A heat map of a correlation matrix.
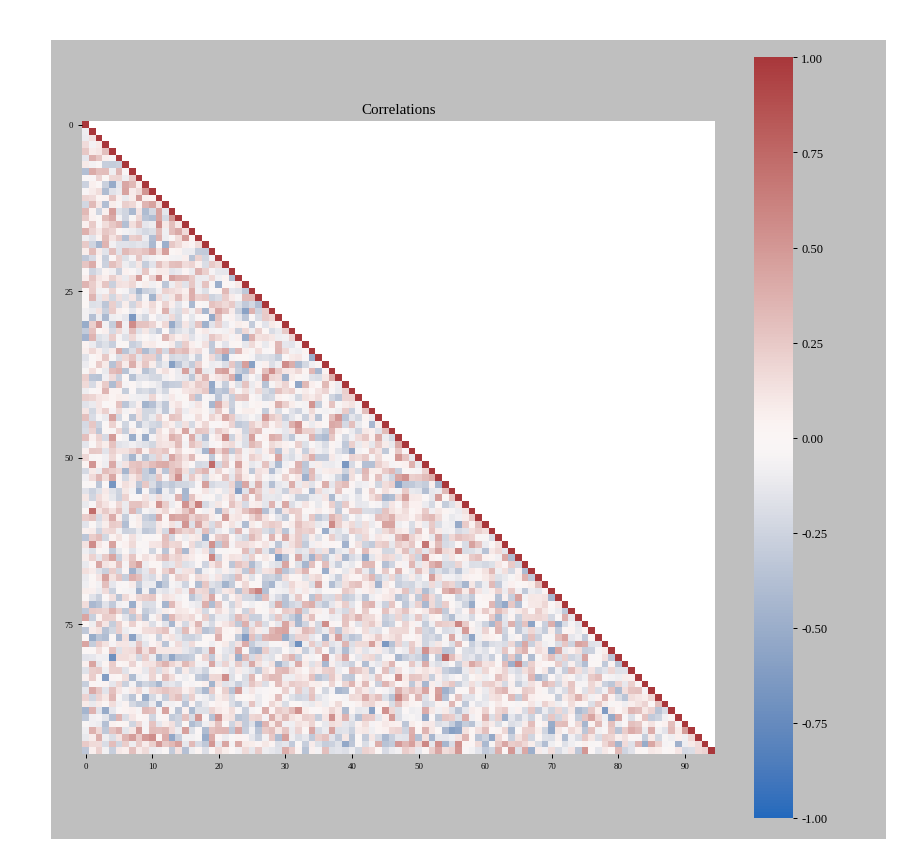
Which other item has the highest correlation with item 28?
37
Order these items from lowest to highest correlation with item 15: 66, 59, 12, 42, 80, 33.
80, 66, 42, 12, 33, 59
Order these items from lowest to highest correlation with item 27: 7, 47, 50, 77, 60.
7, 50, 47, 60, 77
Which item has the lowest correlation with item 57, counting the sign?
69
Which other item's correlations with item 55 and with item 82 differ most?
91
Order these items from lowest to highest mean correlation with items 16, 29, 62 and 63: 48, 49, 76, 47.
49, 76, 48, 47
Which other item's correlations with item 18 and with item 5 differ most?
30
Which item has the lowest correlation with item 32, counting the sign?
78
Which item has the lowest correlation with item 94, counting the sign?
67
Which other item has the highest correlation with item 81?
65
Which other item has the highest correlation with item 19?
51
